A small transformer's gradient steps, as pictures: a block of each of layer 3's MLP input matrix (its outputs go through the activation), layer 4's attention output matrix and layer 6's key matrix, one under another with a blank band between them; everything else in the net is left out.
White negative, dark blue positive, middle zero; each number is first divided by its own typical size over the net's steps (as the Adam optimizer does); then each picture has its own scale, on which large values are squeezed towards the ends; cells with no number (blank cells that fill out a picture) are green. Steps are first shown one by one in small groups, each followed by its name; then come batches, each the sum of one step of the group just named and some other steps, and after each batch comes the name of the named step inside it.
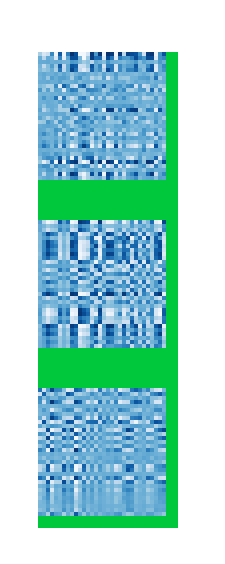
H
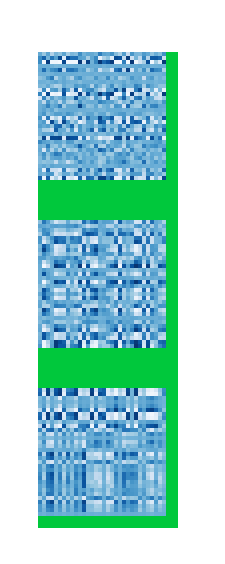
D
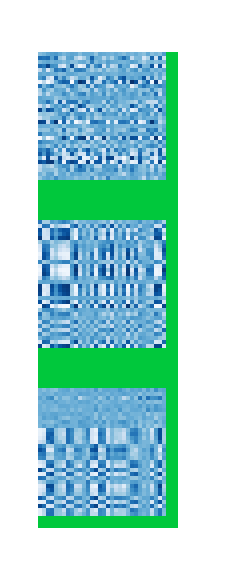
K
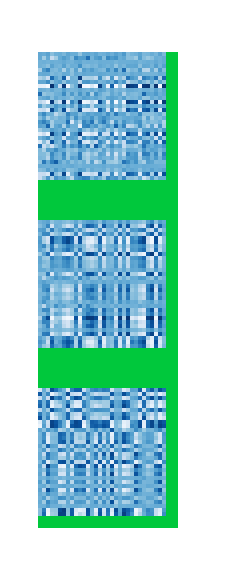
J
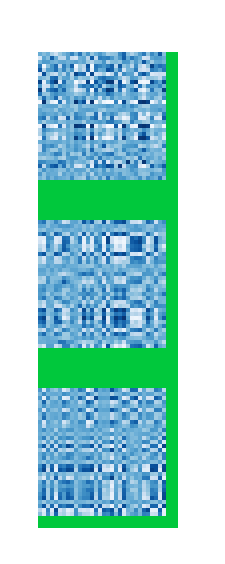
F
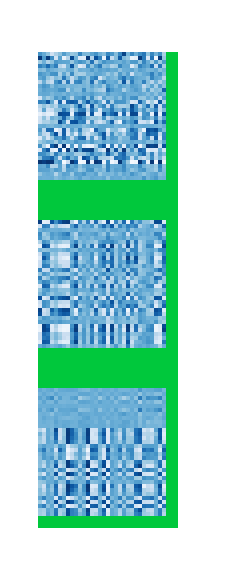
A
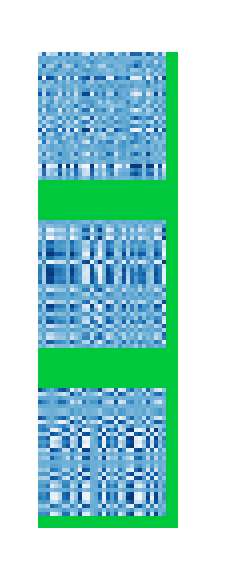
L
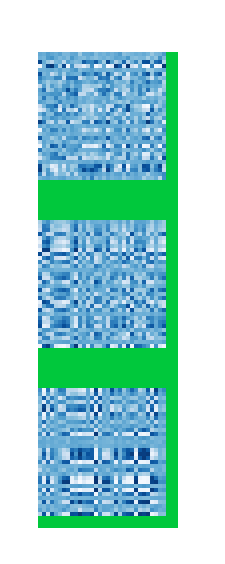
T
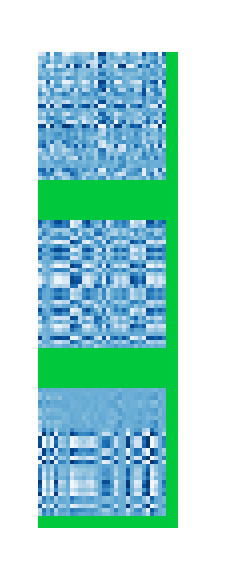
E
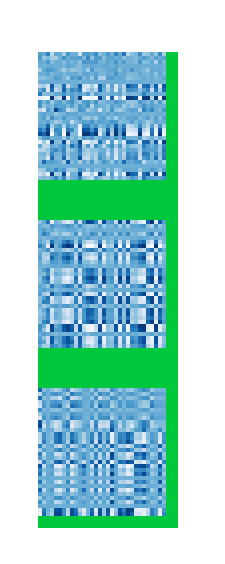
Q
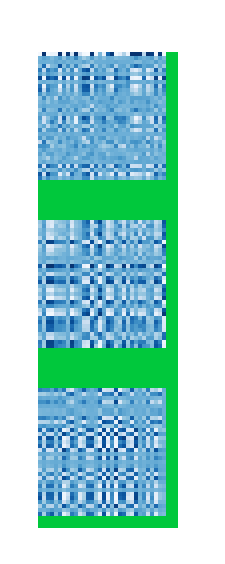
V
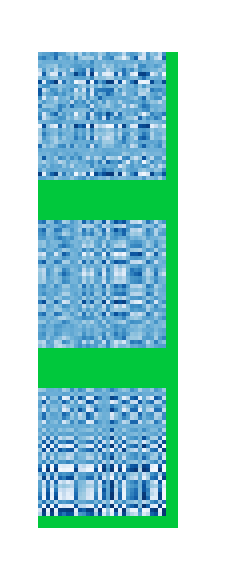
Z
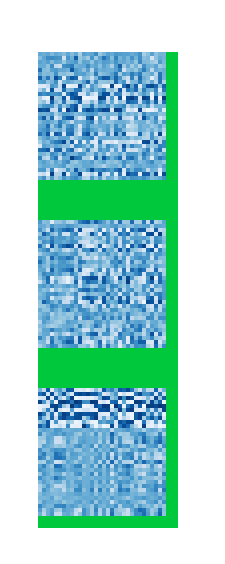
Q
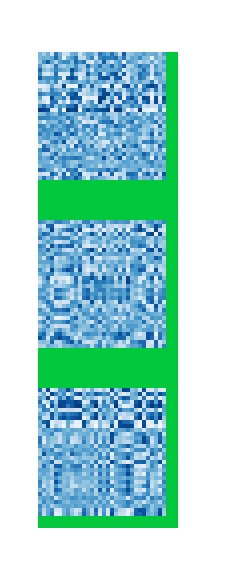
E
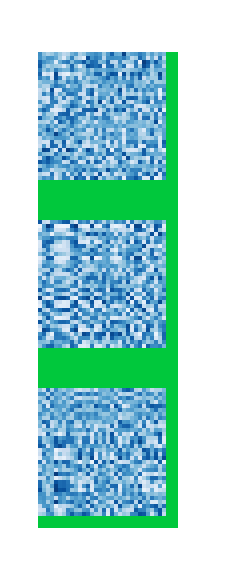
A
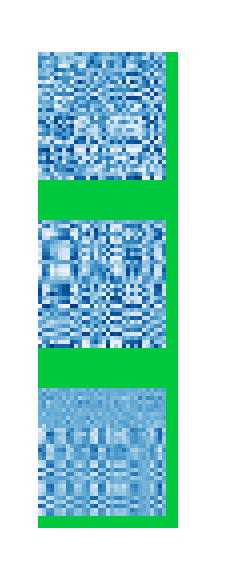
K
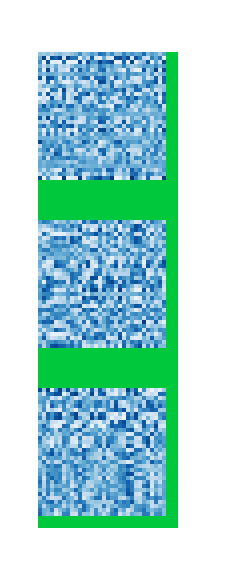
D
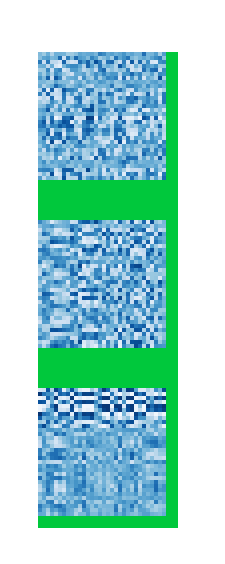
D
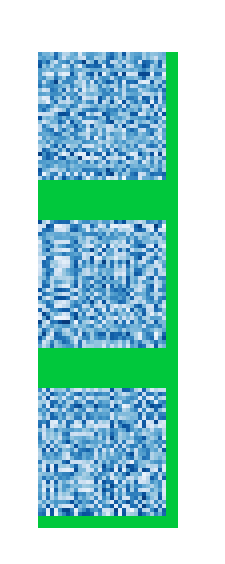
Z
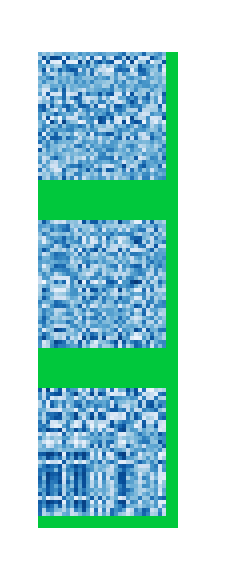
D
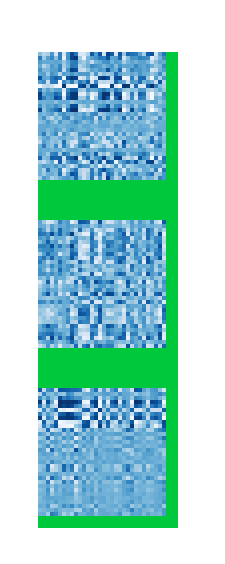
H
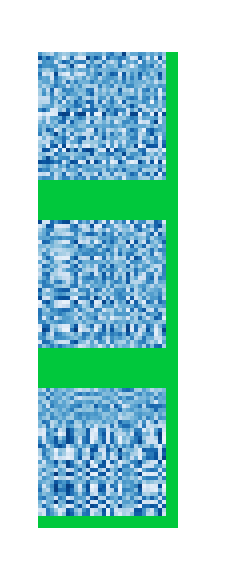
A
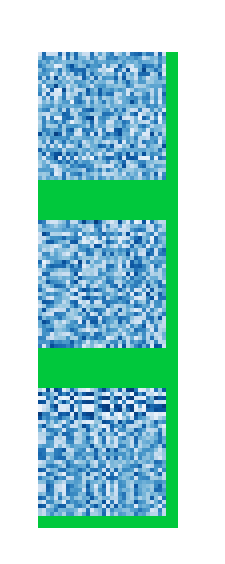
V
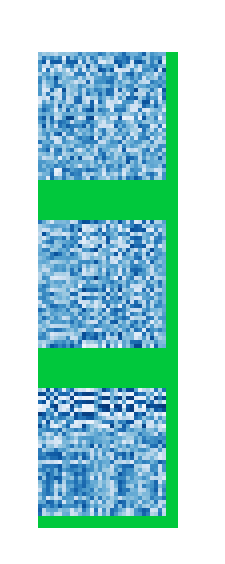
F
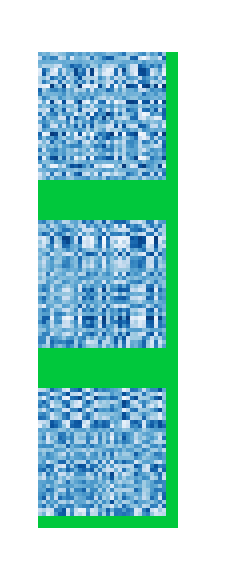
J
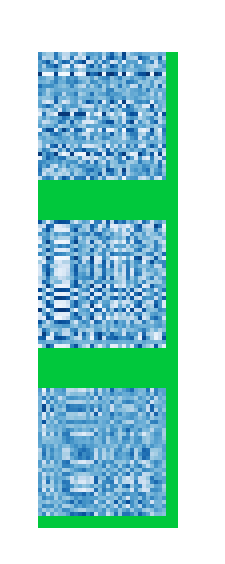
T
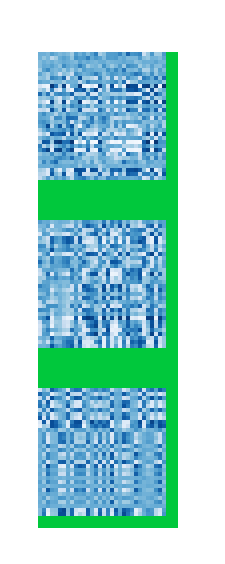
J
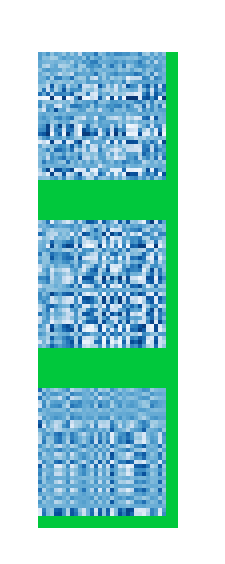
Q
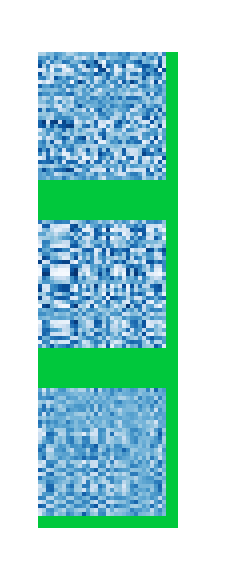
K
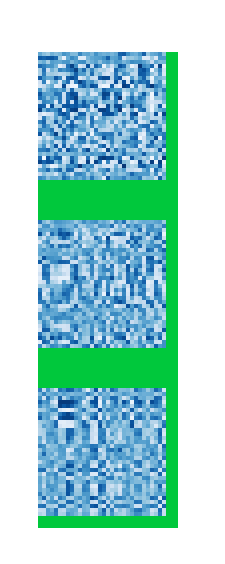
K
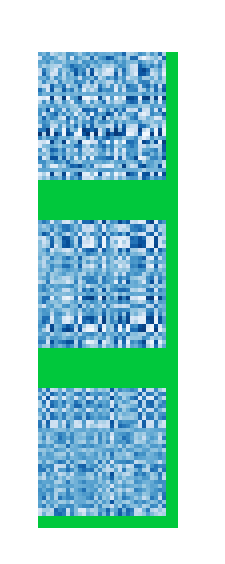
Q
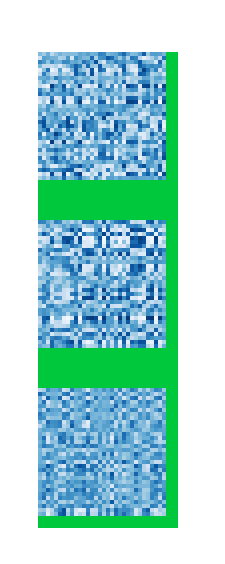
J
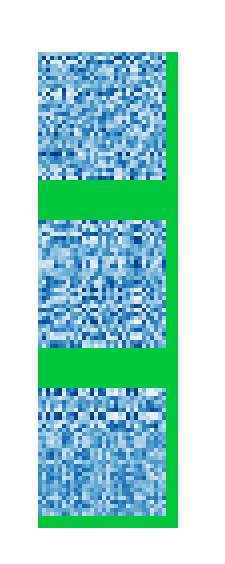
D
